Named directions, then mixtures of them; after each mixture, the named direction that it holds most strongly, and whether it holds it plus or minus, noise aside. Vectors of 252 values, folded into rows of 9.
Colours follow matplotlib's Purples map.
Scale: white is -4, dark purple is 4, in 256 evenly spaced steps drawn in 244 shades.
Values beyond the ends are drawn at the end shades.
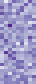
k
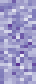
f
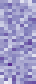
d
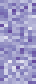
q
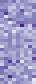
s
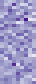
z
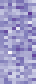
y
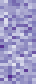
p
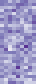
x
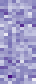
s, plus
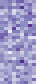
y, plus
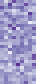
y, plus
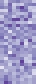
y, plus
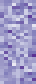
z, minus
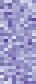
d, plus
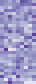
x, plus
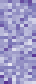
d, minus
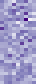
z, plus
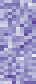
d, plus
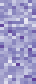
z, minus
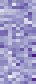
y, plus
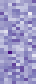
y, minus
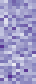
p, plus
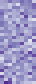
d, minus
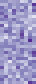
q, plus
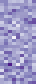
f, minus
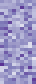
f, minus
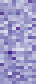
y, minus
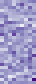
s, minus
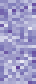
q, plus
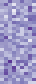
q, minus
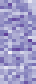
y, plus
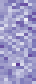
z, minus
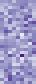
f, minus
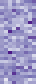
y, minus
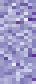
z, minus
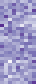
q, plus
